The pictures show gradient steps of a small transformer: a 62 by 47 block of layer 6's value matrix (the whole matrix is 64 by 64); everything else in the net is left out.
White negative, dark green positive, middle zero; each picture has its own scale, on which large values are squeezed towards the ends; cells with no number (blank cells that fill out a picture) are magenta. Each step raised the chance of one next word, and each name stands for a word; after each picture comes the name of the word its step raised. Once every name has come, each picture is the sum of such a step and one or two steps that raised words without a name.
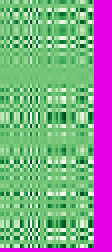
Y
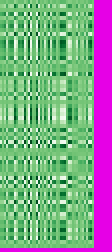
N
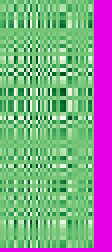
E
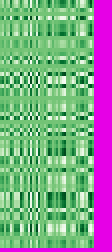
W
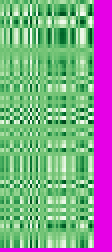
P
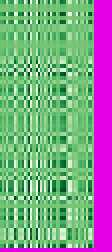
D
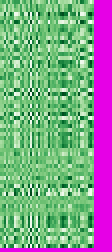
Y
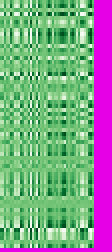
D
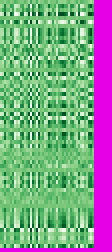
D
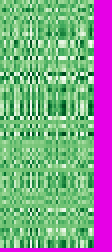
E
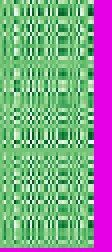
N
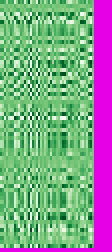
W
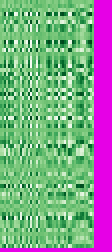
N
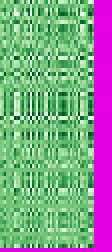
E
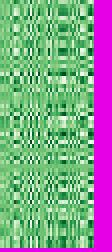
N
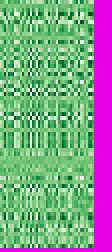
W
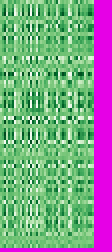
E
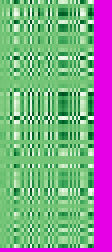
E
